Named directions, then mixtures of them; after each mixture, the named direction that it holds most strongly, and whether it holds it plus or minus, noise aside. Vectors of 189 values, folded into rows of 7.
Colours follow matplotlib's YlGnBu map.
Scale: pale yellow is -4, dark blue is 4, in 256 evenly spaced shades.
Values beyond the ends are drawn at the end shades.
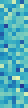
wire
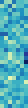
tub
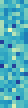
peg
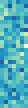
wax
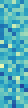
wire, plus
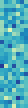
peg, plus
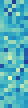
tub, plus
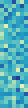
wire, minus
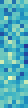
tub, plus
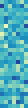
wire, minus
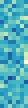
tub, minus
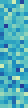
wire, plus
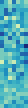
wax, minus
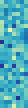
peg, plus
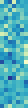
tub, minus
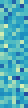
wire, minus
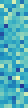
wire, plus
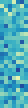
wire, plus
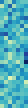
tub, plus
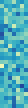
wire, plus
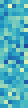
wax, minus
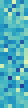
wire, plus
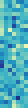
peg, plus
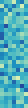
wire, plus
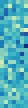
wax, minus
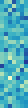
tub, plus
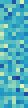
wire, minus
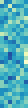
tub, minus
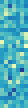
wax, plus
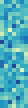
peg, plus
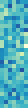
wax, plus
